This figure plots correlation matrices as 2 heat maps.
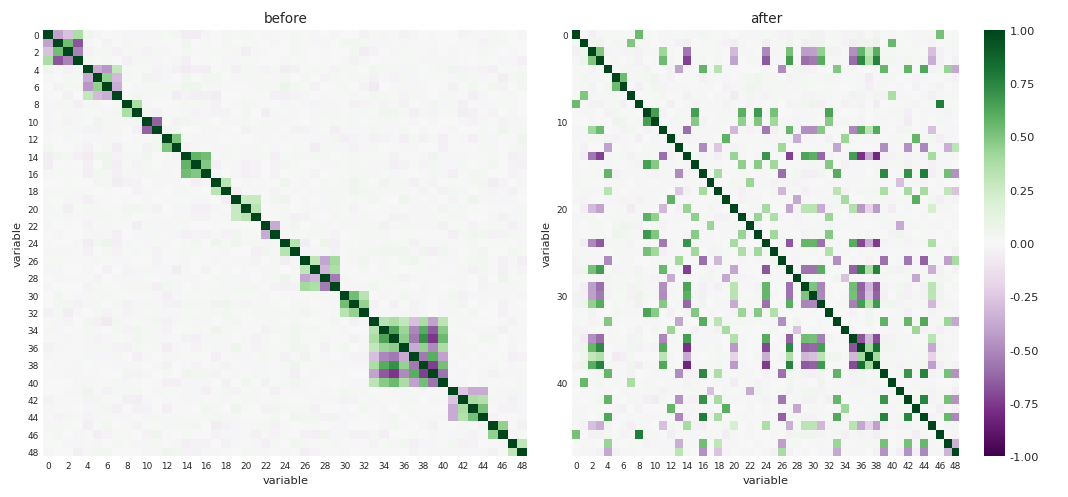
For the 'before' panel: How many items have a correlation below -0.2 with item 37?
6
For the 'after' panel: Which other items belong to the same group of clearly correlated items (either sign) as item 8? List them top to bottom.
0, 46
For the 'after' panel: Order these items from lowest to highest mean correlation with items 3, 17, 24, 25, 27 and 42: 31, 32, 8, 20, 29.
29, 20, 8, 32, 31
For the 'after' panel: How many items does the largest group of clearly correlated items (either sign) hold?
15
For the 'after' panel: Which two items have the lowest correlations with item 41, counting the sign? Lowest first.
22, 17
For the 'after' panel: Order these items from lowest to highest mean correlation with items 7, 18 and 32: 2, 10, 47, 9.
2, 47, 10, 9
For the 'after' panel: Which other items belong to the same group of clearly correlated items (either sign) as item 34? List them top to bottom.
12, 19, 28, 43
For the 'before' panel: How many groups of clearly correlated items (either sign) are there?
16
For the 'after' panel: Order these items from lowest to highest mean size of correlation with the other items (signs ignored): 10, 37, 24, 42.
10, 37, 42, 24
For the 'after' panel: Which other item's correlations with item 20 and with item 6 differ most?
5
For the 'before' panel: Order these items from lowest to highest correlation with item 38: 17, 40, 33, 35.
17, 33, 40, 35
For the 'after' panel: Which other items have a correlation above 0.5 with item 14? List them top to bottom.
24, 29, 30, 35
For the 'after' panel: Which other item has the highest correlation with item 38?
36
